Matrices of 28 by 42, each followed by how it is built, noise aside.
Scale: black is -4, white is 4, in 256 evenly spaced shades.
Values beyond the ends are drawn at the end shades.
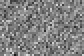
Hankel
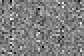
uneven columns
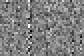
uneven columns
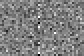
uneven columns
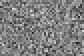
noise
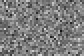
noise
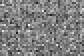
blocks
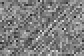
Hankel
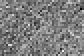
Hankel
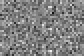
repeating rows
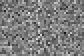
repeating rows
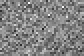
Hankel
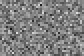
noise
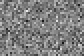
repeating rows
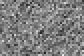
Hankel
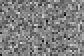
repeating rows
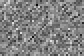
Hankel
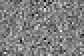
uneven columns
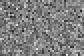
noise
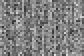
blocks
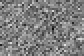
Hankel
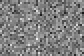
repeating rows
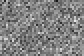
Hankel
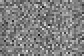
repeating rows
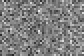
repeating rows
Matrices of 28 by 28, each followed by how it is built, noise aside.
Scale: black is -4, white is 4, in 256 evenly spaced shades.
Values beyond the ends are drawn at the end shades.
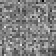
blocks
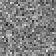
noise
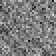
Toeplitz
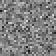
noise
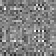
low rank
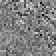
upper triangular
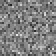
noise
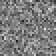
noise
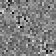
block diagonal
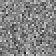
noise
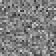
noise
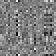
low rank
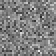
noise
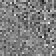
upper triangular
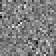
block diagonal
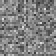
blocks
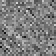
Toeplitz
